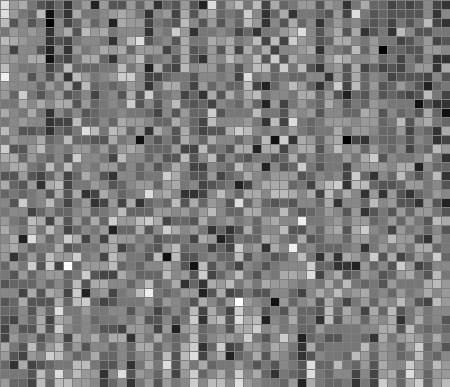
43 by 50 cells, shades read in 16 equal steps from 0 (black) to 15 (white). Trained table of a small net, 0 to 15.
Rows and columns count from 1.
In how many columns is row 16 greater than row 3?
22
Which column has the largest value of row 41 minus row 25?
19
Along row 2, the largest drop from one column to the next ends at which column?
6
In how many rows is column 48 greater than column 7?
17
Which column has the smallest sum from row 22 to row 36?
36
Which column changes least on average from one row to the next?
37
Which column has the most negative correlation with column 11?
3
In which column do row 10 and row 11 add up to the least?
39
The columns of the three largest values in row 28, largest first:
33, 27, 20
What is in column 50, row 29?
6
